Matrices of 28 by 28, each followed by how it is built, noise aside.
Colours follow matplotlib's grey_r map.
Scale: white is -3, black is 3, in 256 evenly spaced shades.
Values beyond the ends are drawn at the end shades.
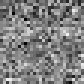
blocks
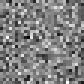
repeating rows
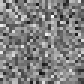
noise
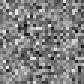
repeating rows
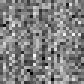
blocks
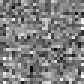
blocks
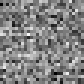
blocks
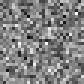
noise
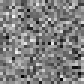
blocks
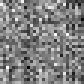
blocks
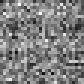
blocks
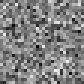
noise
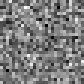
noise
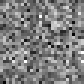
blocks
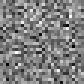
blocks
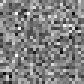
noise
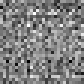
repeating columns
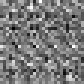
repeating columns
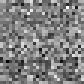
repeating columns
